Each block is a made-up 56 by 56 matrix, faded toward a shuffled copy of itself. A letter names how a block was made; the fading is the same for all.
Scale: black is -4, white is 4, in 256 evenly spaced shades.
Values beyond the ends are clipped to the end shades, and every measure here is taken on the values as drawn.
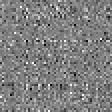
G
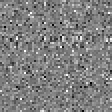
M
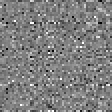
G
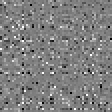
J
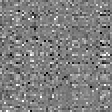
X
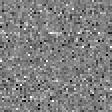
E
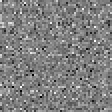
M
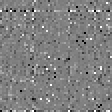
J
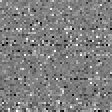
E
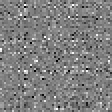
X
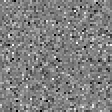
M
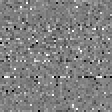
E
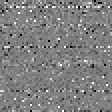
E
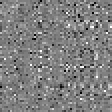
X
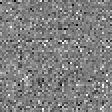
G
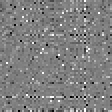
J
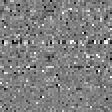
G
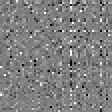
J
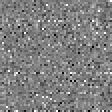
E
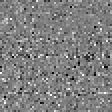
E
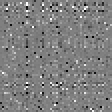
J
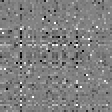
J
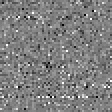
E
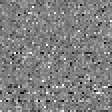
E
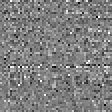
G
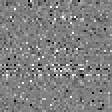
G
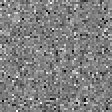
M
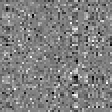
X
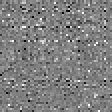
G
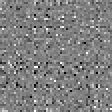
X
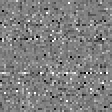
E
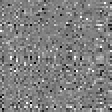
X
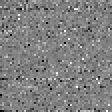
E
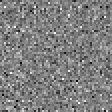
M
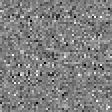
M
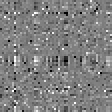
J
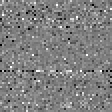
E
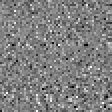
M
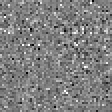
M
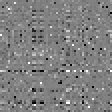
J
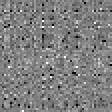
X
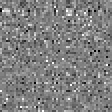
G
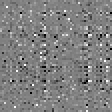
J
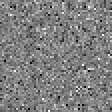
M
